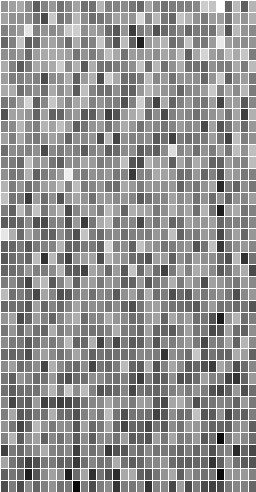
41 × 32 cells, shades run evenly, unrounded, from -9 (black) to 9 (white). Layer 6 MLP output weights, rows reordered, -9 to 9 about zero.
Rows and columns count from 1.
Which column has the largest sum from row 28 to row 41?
7
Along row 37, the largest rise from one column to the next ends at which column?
29
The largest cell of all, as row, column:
1, 28
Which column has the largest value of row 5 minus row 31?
26
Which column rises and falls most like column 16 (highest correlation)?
32
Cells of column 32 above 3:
6
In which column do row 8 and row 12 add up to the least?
13
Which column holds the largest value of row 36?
5
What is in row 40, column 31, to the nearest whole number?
2
